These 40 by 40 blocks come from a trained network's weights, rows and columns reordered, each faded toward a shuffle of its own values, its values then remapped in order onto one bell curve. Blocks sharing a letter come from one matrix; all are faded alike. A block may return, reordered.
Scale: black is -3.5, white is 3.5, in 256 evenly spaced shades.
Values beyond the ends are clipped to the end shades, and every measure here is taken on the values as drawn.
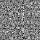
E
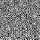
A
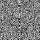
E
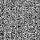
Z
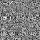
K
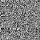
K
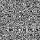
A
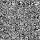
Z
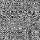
A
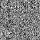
Z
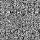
Z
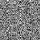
E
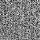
Z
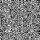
Z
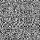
K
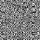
K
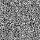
Z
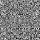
A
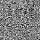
A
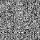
Z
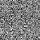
E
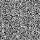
Z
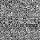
E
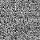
E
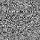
A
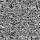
E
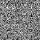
E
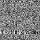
A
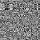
A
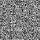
E
